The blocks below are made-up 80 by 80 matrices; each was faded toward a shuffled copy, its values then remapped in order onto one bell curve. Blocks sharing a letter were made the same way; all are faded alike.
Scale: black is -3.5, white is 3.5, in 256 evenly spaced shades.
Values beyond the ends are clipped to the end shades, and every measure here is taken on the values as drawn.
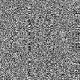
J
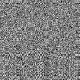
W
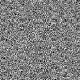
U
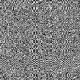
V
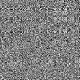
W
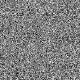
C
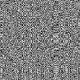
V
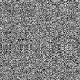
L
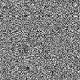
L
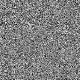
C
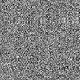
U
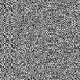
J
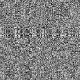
W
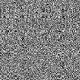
W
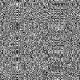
V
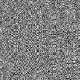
J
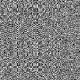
V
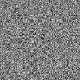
W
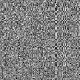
V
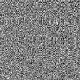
J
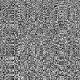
V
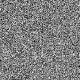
C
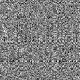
W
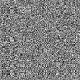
J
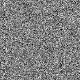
C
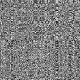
J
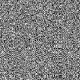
W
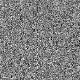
C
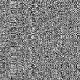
J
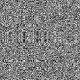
J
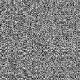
L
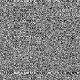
W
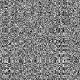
V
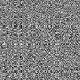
V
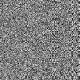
J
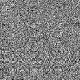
U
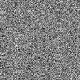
U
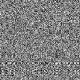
W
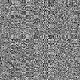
V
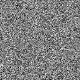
C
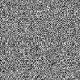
L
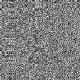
L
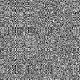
V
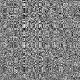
V
